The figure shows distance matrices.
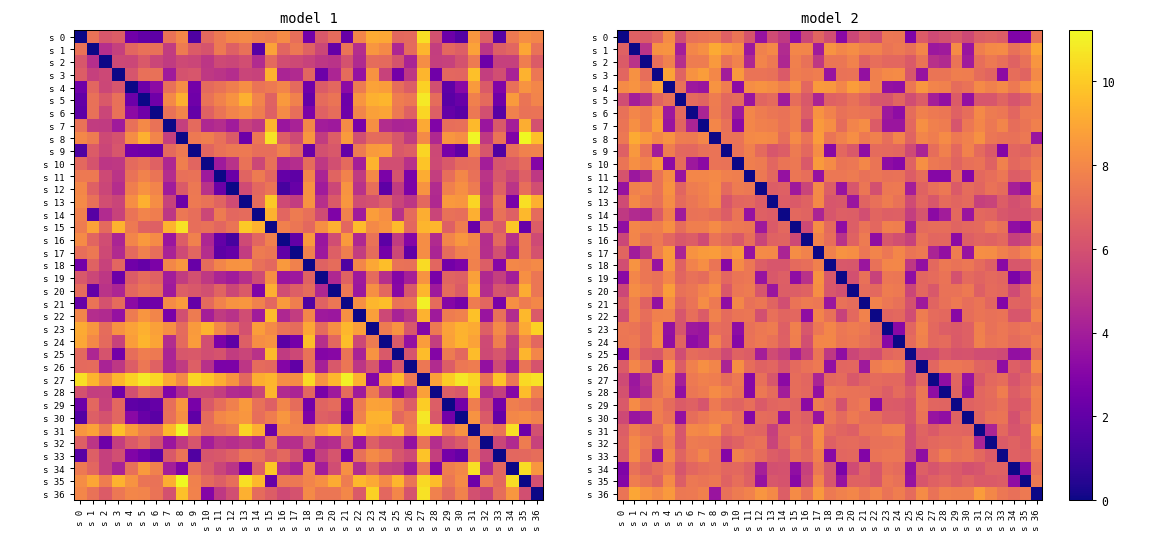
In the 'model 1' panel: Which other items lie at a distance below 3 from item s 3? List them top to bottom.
s 19, s 25, s 28
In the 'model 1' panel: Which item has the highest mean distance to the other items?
s 27
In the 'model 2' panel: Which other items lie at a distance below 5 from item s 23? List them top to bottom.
s 4, s 6, s 7, s 10, s 24
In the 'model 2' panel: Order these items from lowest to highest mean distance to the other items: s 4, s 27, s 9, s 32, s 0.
s 0, s 27, s 9, s 32, s 4
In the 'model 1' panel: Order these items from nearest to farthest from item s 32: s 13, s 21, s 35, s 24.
s 13, s 24, s 21, s 35
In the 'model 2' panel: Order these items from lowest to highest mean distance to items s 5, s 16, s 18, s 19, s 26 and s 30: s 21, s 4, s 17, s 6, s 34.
s 34, s 21, s 17, s 6, s 4
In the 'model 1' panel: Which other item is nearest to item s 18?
s 21
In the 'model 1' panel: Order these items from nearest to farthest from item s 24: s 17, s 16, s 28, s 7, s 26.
s 16, s 17, s 26, s 7, s 28
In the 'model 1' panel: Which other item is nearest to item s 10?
s 36
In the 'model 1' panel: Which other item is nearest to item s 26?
s 17
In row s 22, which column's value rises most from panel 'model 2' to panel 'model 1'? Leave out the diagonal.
s 29
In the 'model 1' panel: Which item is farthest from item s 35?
s 8
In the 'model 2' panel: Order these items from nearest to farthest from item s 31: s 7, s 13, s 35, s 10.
s 13, s 35, s 10, s 7
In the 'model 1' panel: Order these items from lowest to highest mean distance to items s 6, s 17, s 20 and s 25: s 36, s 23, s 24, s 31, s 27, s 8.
s 24, s 8, s 36, s 23, s 31, s 27
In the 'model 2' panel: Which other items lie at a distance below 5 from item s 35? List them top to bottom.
s 0, s 12, s 15, s 19, s 25, s 34
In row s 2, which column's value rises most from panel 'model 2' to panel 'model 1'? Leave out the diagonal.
s 27
